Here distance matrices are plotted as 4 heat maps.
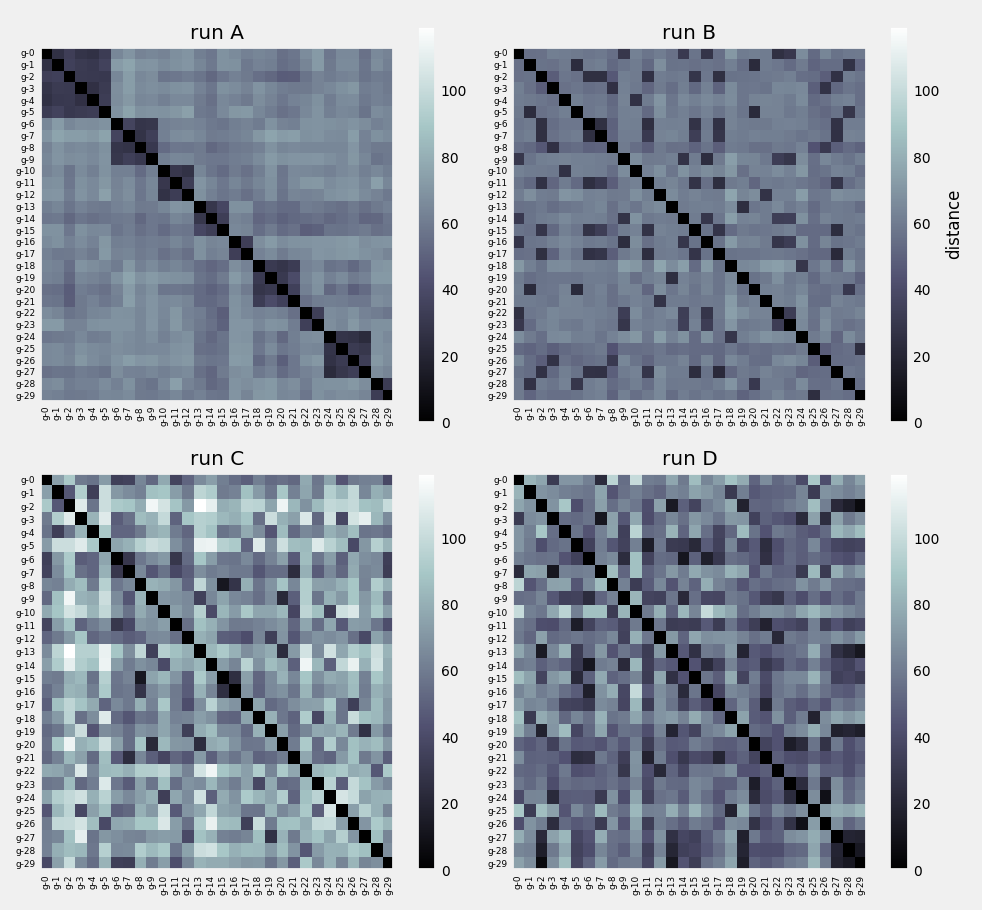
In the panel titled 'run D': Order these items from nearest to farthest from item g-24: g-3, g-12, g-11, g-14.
g-3, g-11, g-14, g-12
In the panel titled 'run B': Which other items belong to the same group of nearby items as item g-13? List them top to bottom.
g-19
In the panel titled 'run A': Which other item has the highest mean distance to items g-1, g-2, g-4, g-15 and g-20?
g-7
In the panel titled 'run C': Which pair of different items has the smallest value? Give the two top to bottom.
g-8, g-15
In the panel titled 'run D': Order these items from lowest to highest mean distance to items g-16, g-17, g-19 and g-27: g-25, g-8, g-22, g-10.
g-22, g-8, g-25, g-10
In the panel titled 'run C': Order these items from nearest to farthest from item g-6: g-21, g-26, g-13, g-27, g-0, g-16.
g-0, g-21, g-16, g-27, g-26, g-13
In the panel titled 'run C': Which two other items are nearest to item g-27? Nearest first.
g-19, g-12
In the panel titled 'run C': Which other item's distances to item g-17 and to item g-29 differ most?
g-26
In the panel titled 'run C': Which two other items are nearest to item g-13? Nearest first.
g-20, g-9
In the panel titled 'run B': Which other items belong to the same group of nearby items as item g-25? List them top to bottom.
g-29
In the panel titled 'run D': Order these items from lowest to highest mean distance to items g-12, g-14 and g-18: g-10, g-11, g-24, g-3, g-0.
g-11, g-24, g-3, g-0, g-10
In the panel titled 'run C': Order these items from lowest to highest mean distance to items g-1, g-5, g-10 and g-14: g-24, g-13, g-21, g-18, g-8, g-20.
g-21, g-24, g-8, g-18, g-20, g-13
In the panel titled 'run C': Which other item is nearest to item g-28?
g-22
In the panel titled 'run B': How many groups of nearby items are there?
9
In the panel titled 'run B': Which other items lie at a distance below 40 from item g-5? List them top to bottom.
g-1, g-20, g-28
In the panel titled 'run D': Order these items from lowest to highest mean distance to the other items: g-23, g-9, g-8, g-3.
g-9, g-23, g-3, g-8
